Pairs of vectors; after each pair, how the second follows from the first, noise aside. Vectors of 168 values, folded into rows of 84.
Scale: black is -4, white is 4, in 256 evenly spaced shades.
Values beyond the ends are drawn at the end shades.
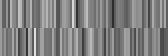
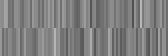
reversed, negated, shrunk.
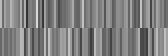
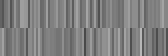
reversed, negated, shrunk.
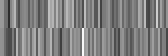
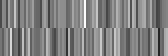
reversed.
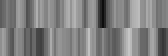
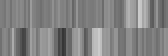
wrapped around, negated, partly zeroed.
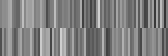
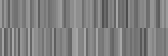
reversed, negated, shrunk.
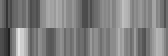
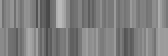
wrapped around, shrunk.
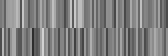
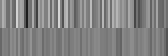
wrapped around, negated, partly zeroed.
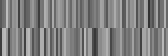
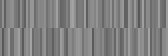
reversed, negated, shrunk.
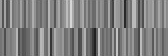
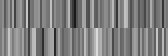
reversed.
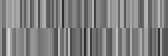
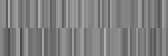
reversed, negated, shrunk.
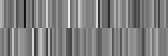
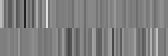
partly zeroed.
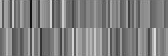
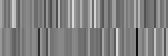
reversed, partly zeroed.
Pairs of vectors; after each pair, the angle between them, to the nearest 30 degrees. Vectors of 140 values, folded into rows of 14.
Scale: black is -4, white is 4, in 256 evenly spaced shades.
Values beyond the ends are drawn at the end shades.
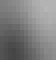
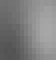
30 degrees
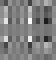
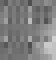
60 degrees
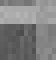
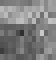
30 degrees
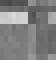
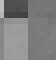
90 degrees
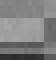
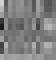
120 degrees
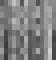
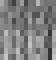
150 degrees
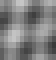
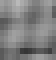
30 degrees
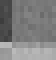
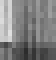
150 degrees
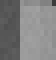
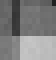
60 degrees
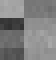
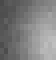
60 degrees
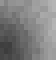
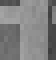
90 degrees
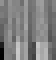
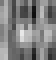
90 degrees
